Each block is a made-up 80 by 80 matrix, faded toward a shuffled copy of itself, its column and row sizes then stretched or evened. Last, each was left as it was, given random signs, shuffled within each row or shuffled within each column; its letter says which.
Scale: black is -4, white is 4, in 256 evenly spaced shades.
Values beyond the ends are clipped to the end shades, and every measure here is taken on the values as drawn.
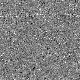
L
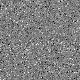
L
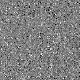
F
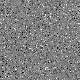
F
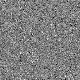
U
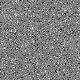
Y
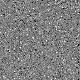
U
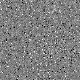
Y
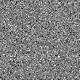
F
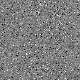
Y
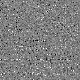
F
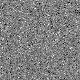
U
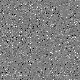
F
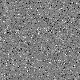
L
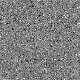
L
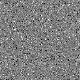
F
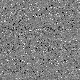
L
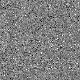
Y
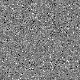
Y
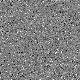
L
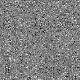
F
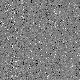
U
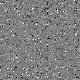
F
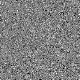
Y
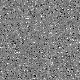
L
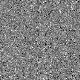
Y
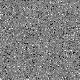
F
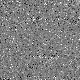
L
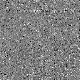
F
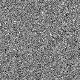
U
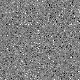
Y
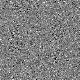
U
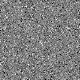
Y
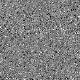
Y
